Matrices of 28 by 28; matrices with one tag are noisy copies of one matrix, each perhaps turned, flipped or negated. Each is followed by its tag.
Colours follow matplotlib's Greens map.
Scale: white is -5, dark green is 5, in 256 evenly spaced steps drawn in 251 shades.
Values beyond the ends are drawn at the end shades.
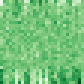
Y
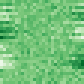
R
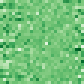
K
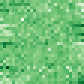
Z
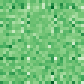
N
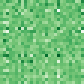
N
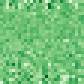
K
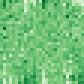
Z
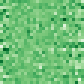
K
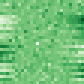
R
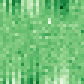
R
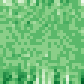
Y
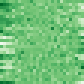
Y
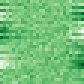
R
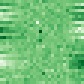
R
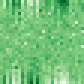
R
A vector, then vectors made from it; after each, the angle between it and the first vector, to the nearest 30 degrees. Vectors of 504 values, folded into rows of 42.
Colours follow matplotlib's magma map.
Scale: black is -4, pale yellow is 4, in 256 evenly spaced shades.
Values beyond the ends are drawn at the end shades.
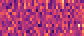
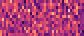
120 degrees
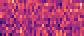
90 degrees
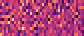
120 degrees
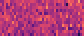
60 degrees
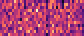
150 degrees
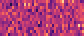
30 degrees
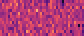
150 degrees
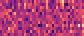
30 degrees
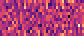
30 degrees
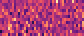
60 degrees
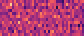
150 degrees
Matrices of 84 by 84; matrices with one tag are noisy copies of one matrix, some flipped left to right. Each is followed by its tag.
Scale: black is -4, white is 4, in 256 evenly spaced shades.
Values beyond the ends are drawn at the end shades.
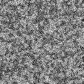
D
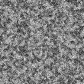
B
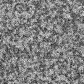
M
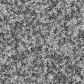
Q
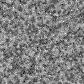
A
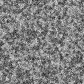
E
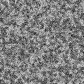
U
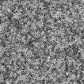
M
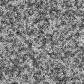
D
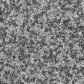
U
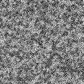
D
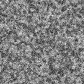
A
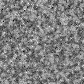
U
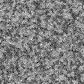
M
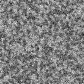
Q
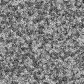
D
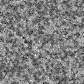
D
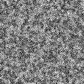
U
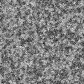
E
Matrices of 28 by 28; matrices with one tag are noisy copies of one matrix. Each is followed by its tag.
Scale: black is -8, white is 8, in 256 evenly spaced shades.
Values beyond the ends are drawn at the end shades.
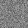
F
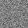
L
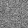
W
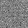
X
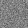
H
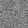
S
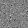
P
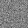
F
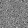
W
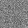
X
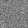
F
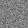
L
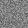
S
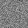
F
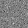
W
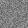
X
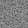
P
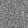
F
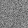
X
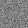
L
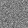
X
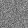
H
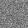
X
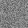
L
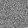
L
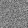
H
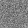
X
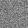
L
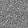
H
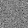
W
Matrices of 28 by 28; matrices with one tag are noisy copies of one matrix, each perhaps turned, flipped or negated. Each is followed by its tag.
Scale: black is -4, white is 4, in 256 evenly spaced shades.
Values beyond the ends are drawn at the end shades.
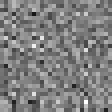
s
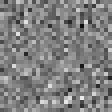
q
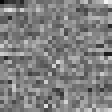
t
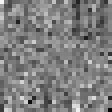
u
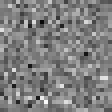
q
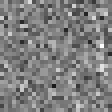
q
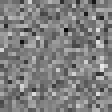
q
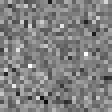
q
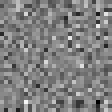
s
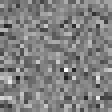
s
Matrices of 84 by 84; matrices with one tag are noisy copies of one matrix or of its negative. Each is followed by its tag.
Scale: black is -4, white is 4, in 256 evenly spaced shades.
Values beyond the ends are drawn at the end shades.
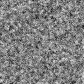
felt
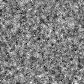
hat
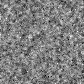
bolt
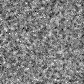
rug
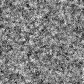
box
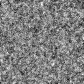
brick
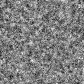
box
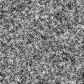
felt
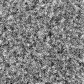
rug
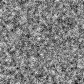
hat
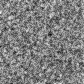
rug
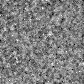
rug
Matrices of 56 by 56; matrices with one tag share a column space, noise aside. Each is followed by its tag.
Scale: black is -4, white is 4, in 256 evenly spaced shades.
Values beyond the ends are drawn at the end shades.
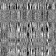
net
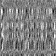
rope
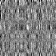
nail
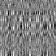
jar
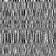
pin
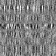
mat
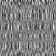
nail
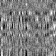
jar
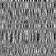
pin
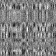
net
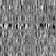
mat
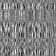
net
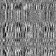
net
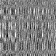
rope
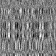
rope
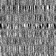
mat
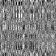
nail
